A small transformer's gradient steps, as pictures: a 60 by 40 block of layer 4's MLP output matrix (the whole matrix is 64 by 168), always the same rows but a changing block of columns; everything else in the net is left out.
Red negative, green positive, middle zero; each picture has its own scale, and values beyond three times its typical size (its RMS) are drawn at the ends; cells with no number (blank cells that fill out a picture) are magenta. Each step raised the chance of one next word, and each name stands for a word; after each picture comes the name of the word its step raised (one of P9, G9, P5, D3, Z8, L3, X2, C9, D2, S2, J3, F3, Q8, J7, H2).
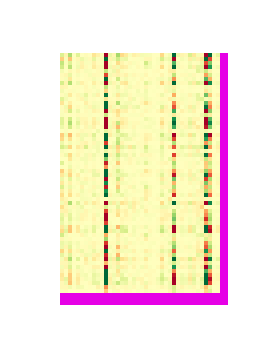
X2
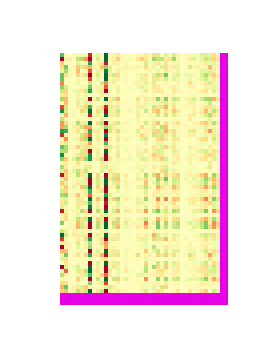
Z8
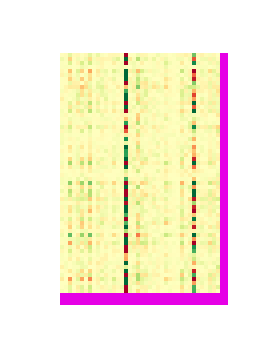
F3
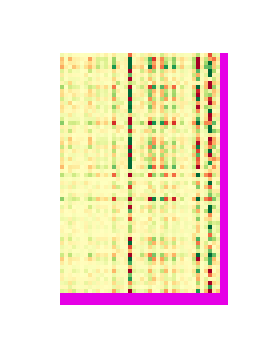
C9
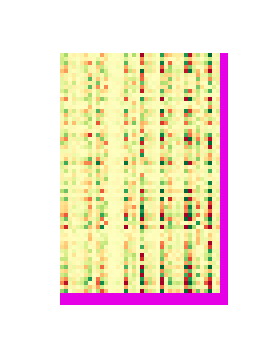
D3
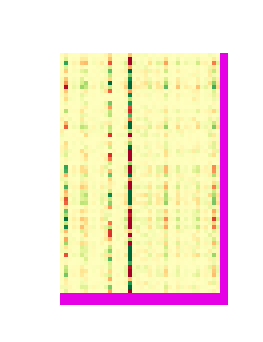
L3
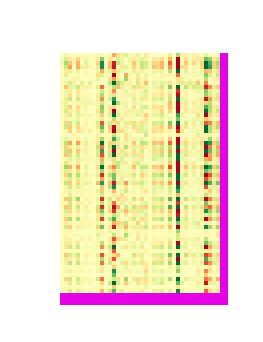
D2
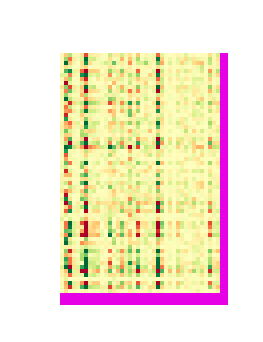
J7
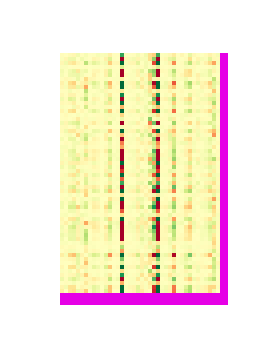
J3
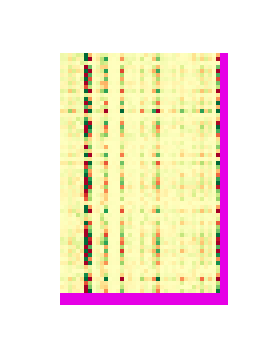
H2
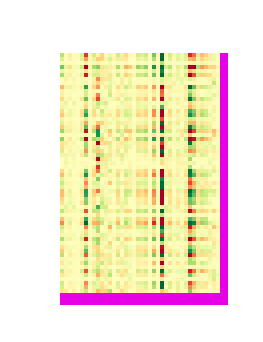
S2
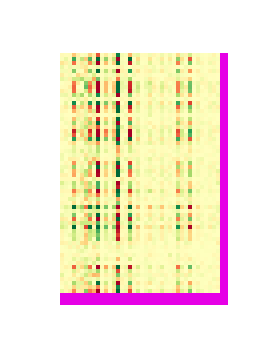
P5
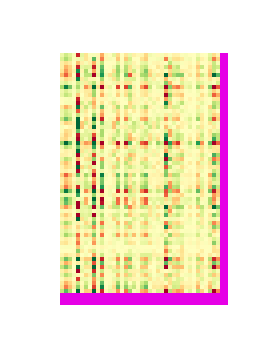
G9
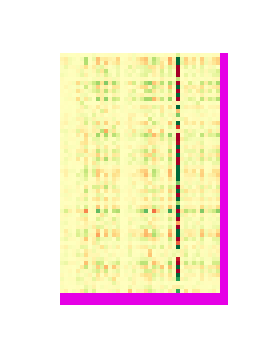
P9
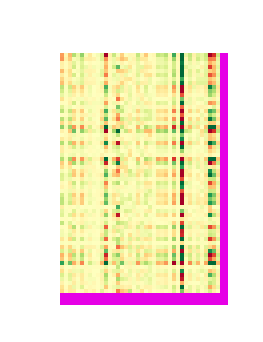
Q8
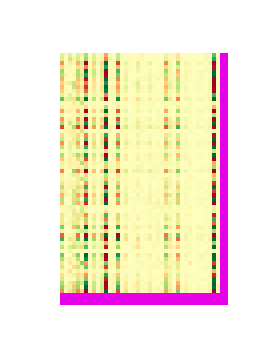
Q8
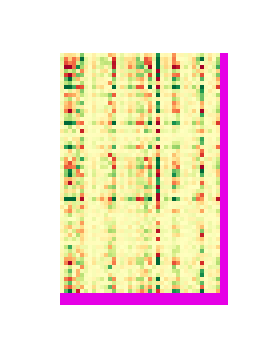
C9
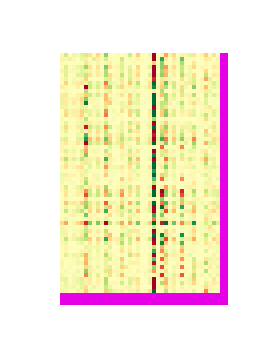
S2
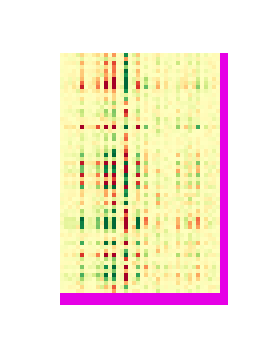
L3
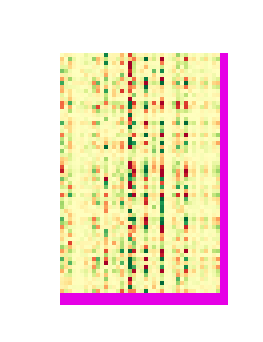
X2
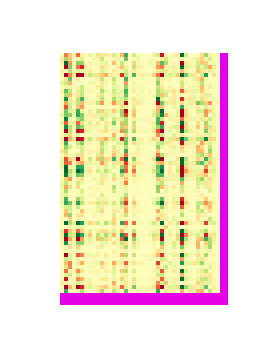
S2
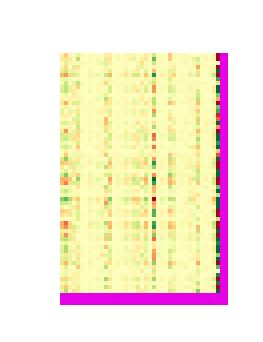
Z8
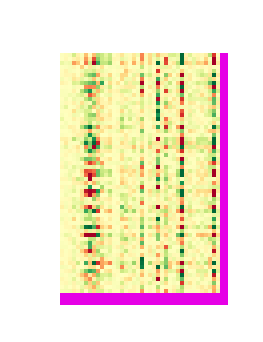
P9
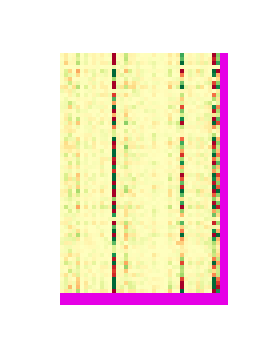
G9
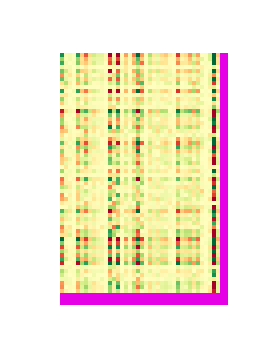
H2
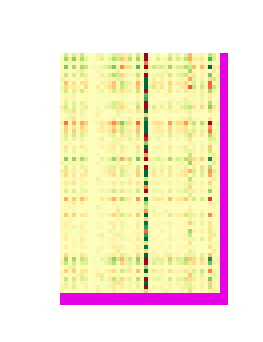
C9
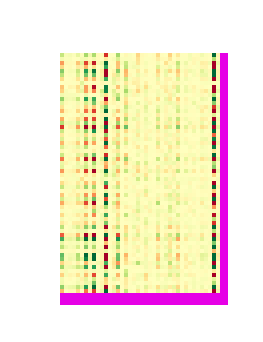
Q8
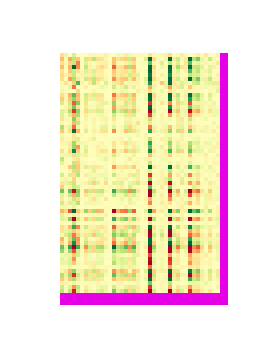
F3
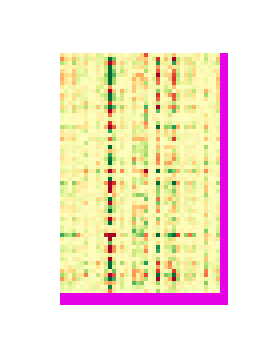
F3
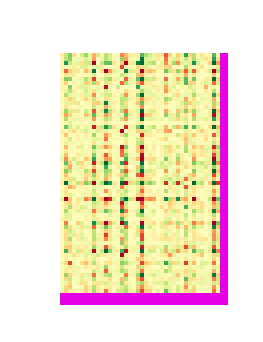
D2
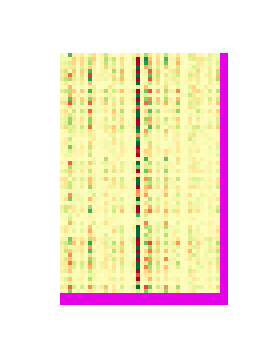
H2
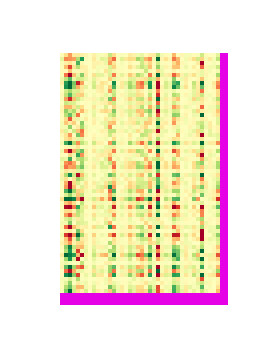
J3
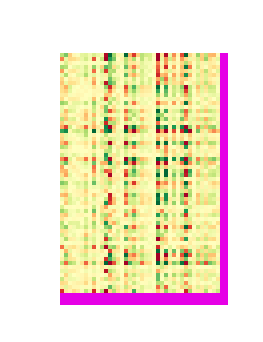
Q8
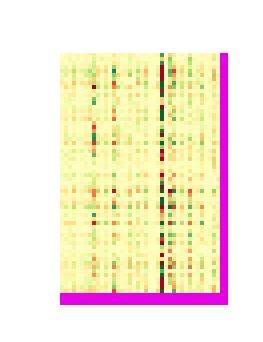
G9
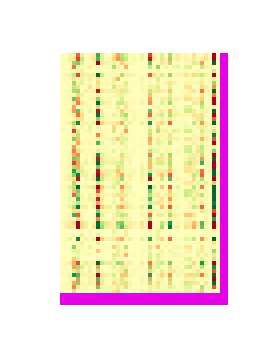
Z8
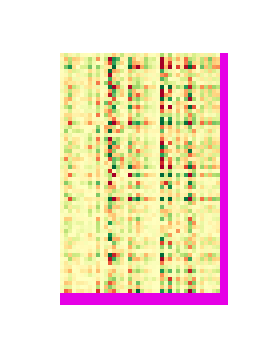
C9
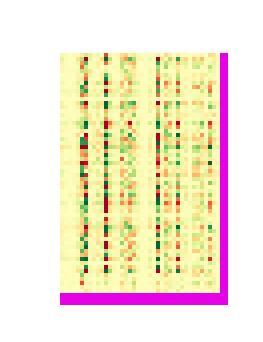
X2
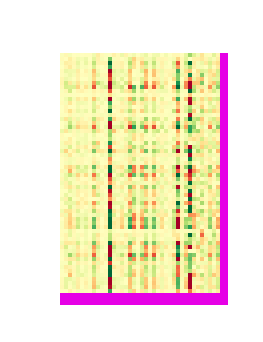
L3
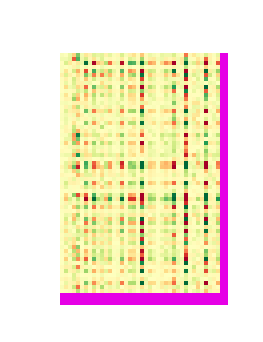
D2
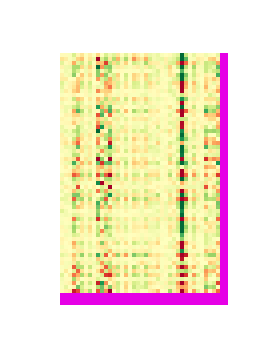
J3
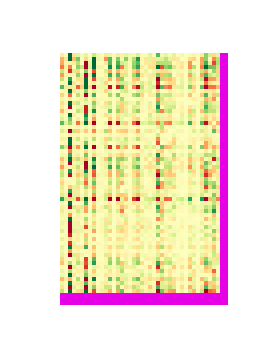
C9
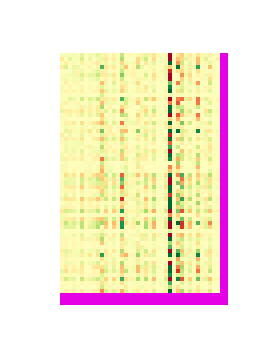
Z8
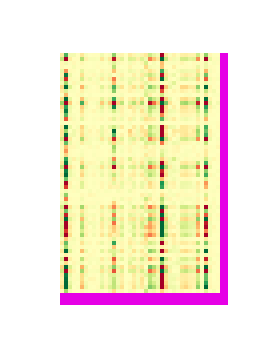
P5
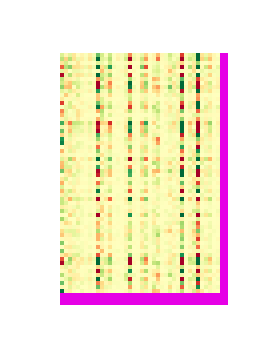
C9
